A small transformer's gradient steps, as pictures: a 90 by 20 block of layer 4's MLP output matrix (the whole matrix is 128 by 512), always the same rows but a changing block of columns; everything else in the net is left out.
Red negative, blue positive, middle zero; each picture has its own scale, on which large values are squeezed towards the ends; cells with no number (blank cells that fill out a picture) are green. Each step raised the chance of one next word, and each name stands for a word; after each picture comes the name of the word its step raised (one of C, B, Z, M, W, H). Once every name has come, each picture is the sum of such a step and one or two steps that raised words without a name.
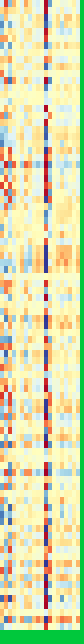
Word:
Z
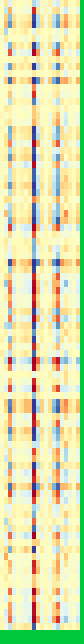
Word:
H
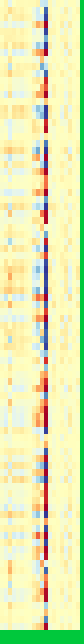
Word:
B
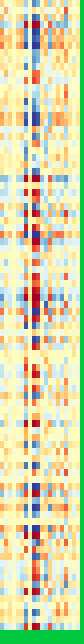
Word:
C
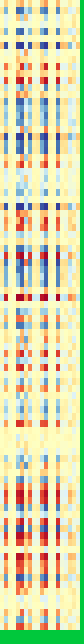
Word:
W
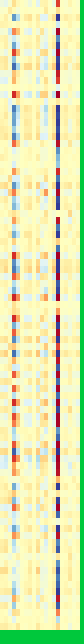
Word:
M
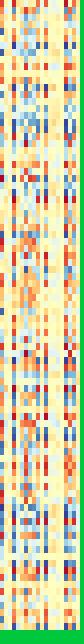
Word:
C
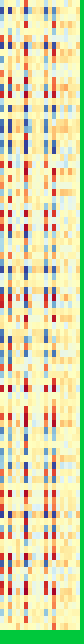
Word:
B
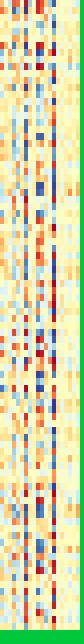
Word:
H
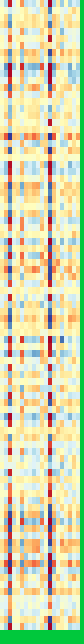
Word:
Z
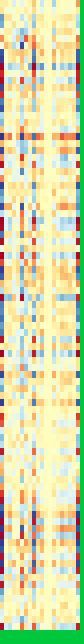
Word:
W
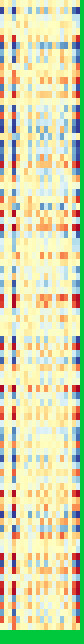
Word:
W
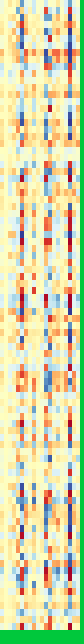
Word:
C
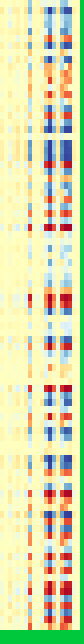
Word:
H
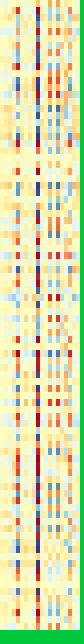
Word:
M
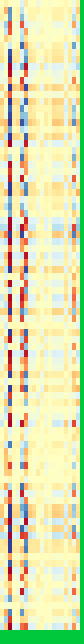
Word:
C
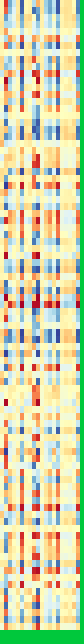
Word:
M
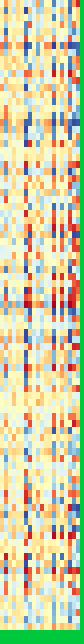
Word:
C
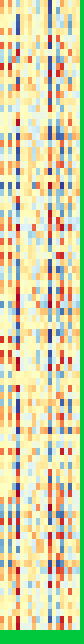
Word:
H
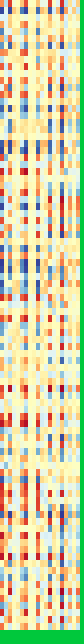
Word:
B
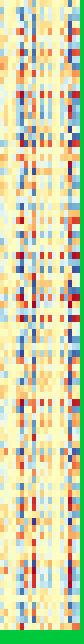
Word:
M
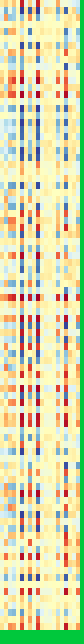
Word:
M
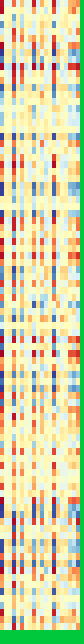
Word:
Z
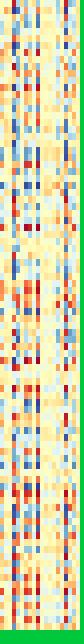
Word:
H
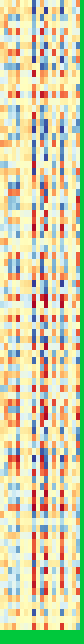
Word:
M
